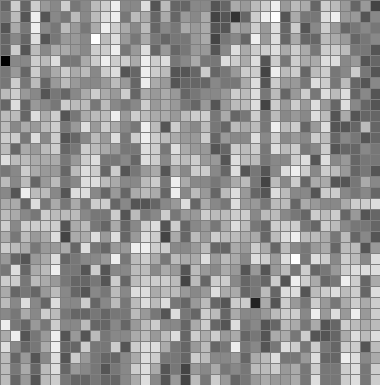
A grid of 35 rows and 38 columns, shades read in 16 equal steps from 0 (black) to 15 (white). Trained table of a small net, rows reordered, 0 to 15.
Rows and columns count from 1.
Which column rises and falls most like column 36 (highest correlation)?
38
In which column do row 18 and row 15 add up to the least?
32
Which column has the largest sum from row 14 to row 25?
24
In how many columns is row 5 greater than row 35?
21
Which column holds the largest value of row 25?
6
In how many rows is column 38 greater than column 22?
16
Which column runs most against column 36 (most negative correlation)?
33
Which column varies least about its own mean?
13
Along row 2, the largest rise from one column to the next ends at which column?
4
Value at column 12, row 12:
10
